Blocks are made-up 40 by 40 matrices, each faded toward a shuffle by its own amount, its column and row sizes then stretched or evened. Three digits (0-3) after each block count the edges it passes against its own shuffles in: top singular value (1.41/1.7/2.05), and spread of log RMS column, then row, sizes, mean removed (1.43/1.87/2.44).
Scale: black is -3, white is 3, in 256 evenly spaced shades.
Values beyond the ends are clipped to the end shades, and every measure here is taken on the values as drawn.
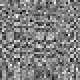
3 1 0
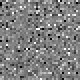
1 1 1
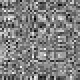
3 2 1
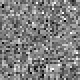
1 0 0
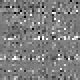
2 2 3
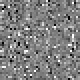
1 2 0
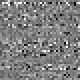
1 1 3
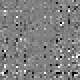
0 3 2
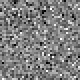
0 0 0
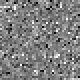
0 0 0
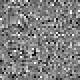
1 0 1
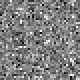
1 0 0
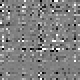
1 3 3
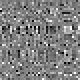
3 0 2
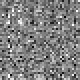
2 1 1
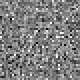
0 0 0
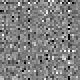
2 2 1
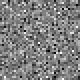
0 1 0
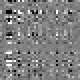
3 3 3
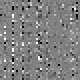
2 3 0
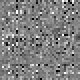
0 3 2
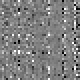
2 3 1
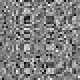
3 2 0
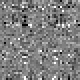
2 1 2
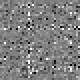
1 2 2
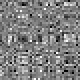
3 1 2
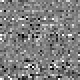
1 1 3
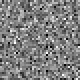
0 1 0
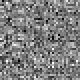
2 0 1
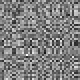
3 2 1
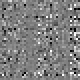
0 3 2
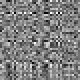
3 2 2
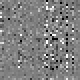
0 3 1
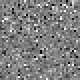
0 0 1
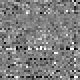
2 0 3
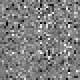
1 2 1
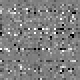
0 2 3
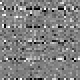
3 1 3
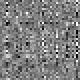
3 3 1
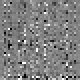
1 3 2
